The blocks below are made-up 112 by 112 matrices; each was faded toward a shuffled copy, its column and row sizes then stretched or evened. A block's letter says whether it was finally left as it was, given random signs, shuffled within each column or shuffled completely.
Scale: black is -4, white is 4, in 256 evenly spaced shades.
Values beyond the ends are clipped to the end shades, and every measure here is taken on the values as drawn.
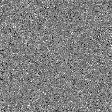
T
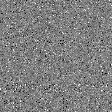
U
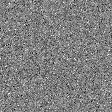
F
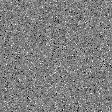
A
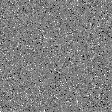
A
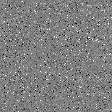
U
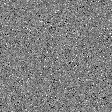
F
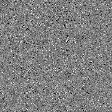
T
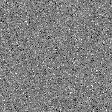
A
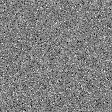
F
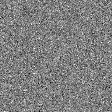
A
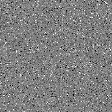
T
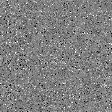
T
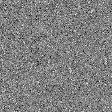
A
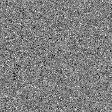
U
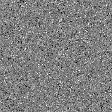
A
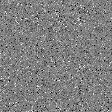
T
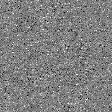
T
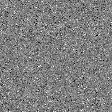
U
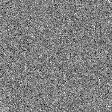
A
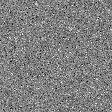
F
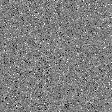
A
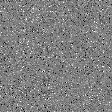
T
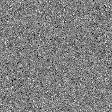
A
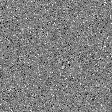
F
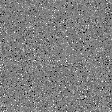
U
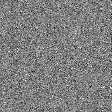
U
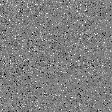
U
